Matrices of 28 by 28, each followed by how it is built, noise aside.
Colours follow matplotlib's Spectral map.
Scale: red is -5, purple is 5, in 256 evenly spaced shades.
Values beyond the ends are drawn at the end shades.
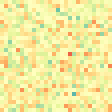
blocks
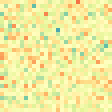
noise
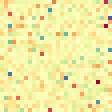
sparse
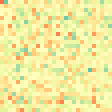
blocks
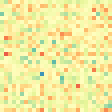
blocks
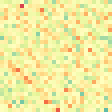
Toeplitz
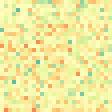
blocks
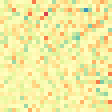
upper triangular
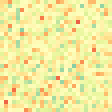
noise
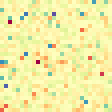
sparse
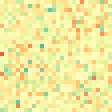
noise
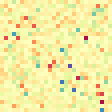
sparse
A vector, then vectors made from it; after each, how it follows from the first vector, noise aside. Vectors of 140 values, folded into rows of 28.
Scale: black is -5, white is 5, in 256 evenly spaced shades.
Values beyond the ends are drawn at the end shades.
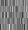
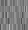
shrunk.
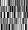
negated, scaled up.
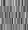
wrapped around.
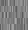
shrunk.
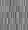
wrapped around, negated, shrunk.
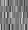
negated.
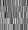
reversed.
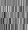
wrapped around.
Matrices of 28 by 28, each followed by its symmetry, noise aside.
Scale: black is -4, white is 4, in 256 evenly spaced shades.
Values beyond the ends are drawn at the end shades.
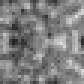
mirrored top to bottom.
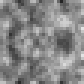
mirrored top to bottom.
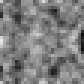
mirrored top to bottom.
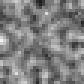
antisymmetric.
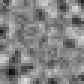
symmetric across the other diagonal.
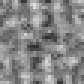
same after a half turn.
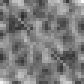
same after a half turn.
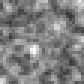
symmetric across the other diagonal.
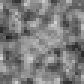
same after a half turn.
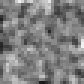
antisymmetric.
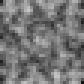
same after a half turn.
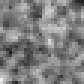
antisymmetric.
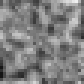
antisymmetric.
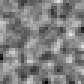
antisymmetric.
